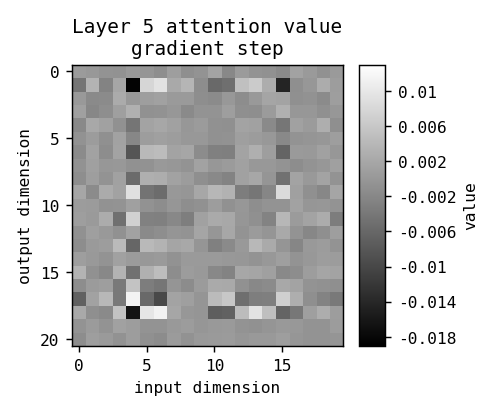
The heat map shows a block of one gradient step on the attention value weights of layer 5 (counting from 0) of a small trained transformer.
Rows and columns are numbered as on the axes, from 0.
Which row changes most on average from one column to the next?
1
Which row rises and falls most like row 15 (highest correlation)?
18
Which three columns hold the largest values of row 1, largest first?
6, 5, 13
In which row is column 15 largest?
9
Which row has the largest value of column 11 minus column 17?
17
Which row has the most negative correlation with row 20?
15
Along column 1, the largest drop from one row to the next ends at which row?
2
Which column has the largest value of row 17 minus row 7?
4
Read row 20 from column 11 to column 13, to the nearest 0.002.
0 0 0
